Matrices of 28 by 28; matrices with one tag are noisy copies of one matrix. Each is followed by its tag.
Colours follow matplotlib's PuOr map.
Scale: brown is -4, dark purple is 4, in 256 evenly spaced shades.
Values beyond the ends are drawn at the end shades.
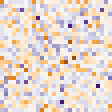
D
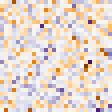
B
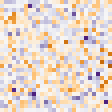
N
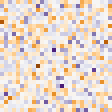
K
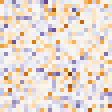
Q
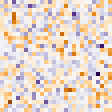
N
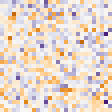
N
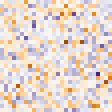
N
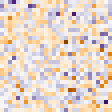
N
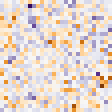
N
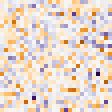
N
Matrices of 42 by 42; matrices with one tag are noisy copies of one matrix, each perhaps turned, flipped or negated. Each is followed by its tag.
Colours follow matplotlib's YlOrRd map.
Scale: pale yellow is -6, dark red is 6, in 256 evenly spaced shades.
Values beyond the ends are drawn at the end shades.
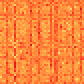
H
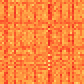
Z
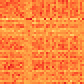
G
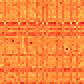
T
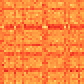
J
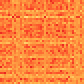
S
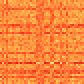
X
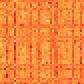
H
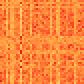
X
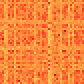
Z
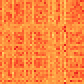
G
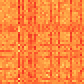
G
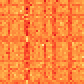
J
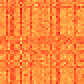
X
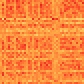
G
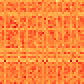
T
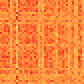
S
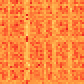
J
